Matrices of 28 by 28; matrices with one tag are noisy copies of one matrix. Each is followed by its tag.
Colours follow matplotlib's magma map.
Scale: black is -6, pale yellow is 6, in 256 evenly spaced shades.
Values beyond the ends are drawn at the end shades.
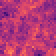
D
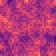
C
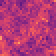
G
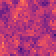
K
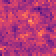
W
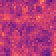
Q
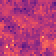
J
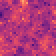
K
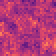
J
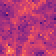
D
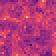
Q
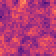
K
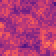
J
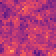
D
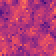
K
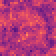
W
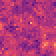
J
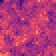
G
